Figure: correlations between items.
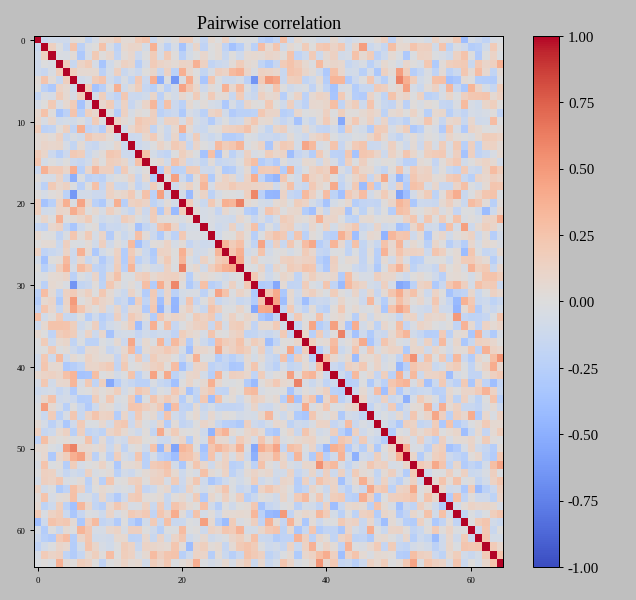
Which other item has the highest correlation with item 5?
50
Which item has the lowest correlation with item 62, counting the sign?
21
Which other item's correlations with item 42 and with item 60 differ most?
36
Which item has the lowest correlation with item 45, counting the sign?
18
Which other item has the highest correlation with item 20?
28
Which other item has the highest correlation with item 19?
30
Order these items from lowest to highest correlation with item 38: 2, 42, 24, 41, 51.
51, 42, 24, 2, 41
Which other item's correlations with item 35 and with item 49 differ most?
41
